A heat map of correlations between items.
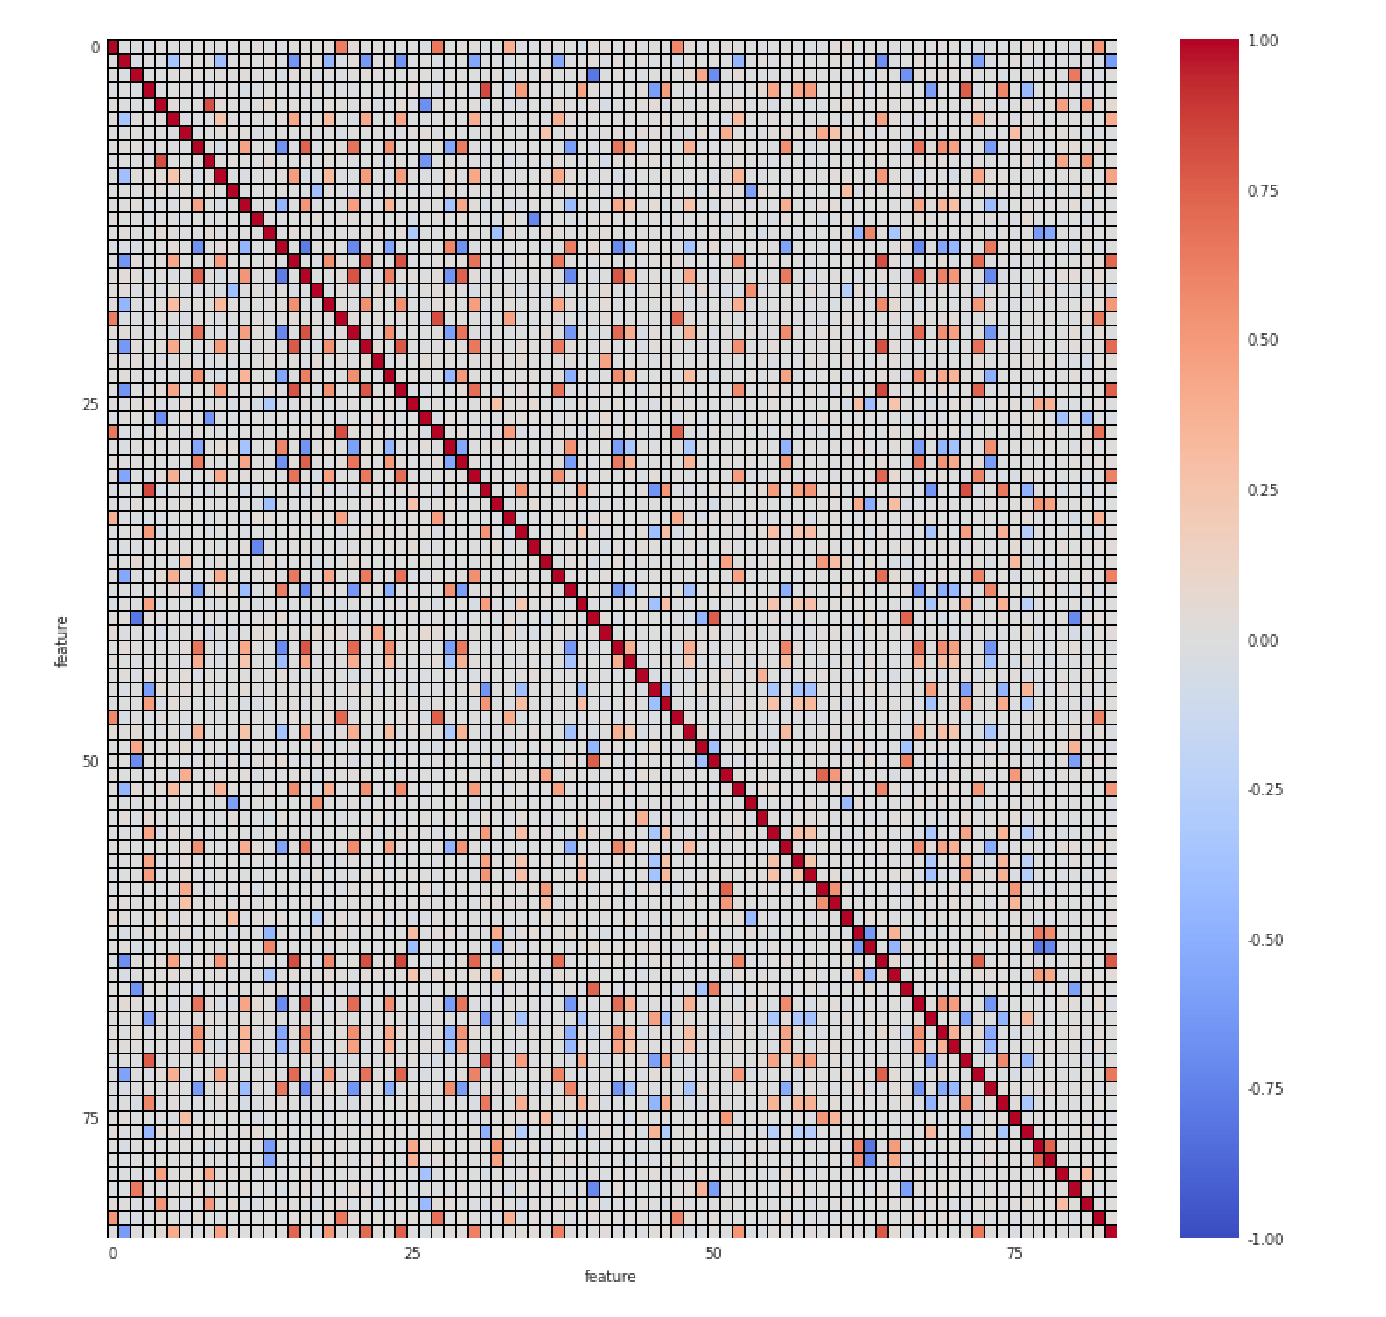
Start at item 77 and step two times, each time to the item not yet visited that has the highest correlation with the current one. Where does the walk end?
62
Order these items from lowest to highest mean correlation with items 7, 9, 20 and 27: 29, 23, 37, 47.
37, 47, 23, 29
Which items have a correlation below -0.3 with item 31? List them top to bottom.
45, 68, 76
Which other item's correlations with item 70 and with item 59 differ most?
51
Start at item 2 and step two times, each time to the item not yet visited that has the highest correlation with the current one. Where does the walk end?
49
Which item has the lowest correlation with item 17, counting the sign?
10
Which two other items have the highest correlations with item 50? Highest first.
40, 66
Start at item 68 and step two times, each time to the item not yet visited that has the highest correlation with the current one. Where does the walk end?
76
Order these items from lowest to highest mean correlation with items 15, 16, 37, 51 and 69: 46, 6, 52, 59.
46, 6, 59, 52
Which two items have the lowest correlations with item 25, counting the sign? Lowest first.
63, 13
